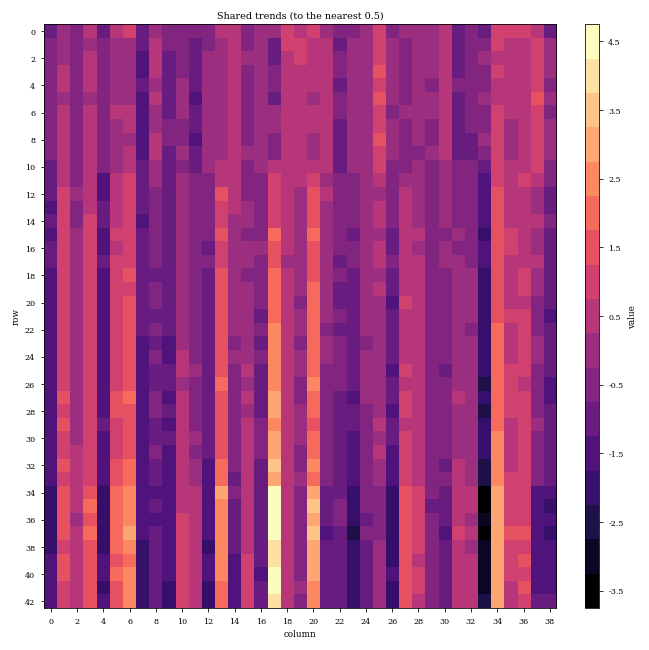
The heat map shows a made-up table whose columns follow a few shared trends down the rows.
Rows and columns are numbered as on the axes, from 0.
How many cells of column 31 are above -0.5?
27
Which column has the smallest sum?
33
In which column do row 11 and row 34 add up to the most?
17
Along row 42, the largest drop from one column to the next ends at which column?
7
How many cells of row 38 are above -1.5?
29
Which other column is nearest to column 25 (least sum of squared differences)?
19
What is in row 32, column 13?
2
